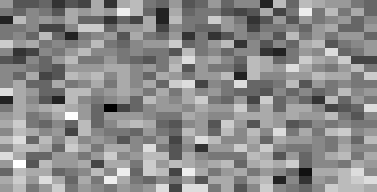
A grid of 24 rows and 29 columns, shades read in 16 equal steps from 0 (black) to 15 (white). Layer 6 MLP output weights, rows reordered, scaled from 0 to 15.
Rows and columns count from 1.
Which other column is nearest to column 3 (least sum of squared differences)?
18
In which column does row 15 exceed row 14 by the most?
9
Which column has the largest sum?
2
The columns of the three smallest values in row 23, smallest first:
22, 24, 16
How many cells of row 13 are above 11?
2
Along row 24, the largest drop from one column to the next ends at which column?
14
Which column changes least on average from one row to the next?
25
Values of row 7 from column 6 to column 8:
9 11 8
